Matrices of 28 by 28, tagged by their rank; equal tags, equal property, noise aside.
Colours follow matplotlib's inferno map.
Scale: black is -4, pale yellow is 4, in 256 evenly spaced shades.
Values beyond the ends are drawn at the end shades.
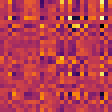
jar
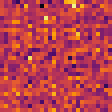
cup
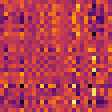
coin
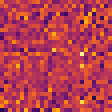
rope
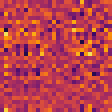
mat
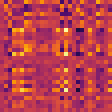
jar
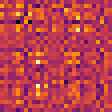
mat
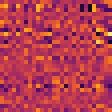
coin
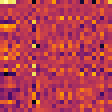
coin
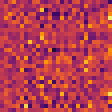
rope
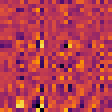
coin
